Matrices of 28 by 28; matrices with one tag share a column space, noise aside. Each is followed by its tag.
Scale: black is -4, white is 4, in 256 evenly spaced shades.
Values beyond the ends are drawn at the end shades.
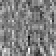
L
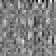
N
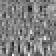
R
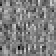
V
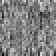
L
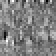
N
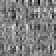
V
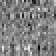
V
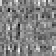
V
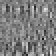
R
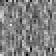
L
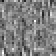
L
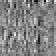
N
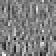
R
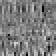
R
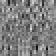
V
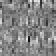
N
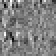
N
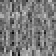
L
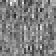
V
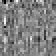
N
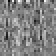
N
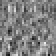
R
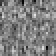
V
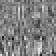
R
